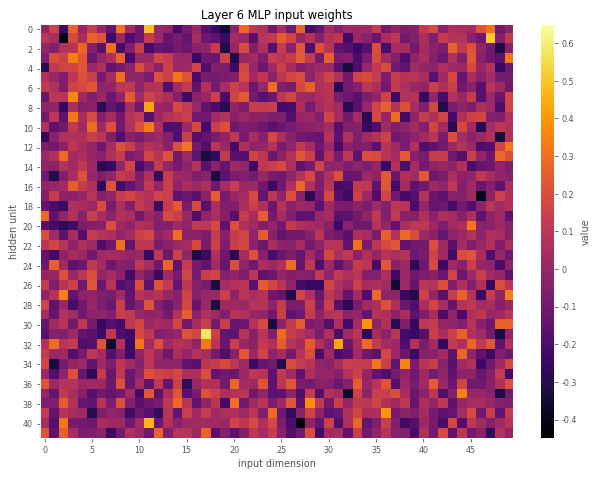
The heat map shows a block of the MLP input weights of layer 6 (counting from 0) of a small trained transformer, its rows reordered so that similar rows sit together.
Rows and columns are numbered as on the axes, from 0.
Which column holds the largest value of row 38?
28
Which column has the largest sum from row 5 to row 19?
3
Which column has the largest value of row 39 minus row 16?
24
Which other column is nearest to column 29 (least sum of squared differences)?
39
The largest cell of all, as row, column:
31, 17
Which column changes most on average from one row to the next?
11
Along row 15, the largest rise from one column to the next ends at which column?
13
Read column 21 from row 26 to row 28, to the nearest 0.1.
0.1 0.1 0
